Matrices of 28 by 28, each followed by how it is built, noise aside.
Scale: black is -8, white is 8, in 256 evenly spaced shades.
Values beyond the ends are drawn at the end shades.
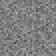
repeating rows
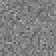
diagonal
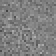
lower triangular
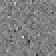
sparse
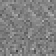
repeating columns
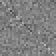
diagonal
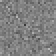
diagonal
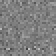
uneven rows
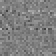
uneven rows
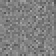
repeating rows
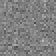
low rank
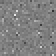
sparse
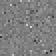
sparse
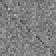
diagonal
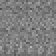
repeating columns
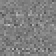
uneven rows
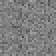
repeating rows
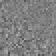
lower triangular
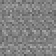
repeating columns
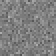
repeating columns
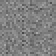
repeating rows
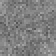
smooth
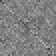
diagonal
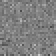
uneven rows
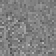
lower triangular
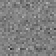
uneven rows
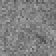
smooth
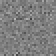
uneven rows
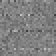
uneven rows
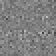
uneven rows
